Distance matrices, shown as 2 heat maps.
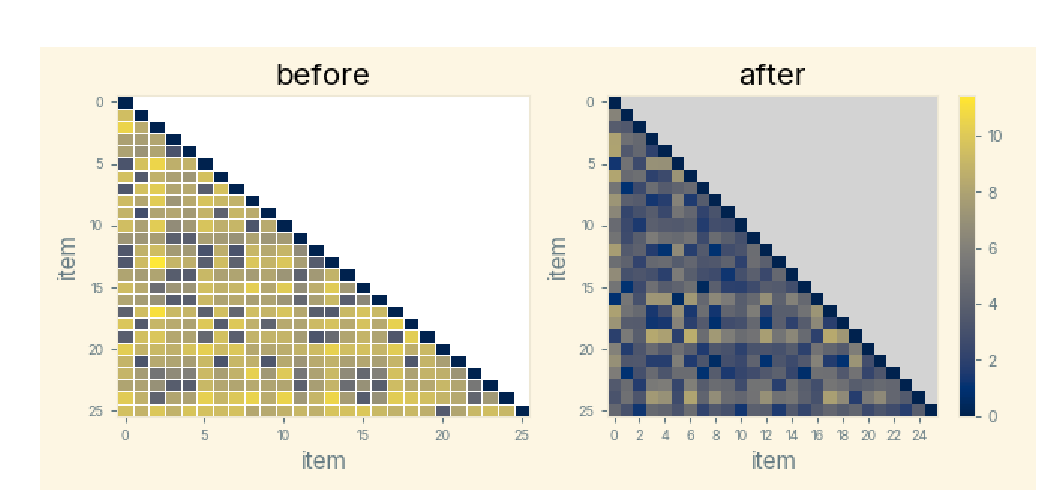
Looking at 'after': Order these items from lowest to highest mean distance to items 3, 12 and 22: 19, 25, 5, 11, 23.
25, 11, 23, 5, 19
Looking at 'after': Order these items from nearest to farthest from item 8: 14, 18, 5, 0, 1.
18, 14, 1, 5, 0
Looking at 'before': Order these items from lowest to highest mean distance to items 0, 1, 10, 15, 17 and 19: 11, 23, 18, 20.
11, 23, 18, 20
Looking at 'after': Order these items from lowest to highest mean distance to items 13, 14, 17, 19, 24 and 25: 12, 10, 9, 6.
10, 9, 12, 6
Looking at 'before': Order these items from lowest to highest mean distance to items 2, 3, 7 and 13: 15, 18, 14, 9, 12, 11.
12, 11, 14, 15, 9, 18
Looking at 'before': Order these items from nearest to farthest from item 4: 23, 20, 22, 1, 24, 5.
23, 22, 1, 24, 5, 20
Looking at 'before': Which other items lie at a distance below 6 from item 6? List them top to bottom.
1, 9, 18, 21
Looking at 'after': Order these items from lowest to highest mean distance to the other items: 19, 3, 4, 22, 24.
22, 4, 3, 24, 19
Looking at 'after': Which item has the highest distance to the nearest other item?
11
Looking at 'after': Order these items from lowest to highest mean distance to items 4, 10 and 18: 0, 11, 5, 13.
13, 11, 5, 0
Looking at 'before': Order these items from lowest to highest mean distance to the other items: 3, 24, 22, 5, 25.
3, 22, 5, 24, 25
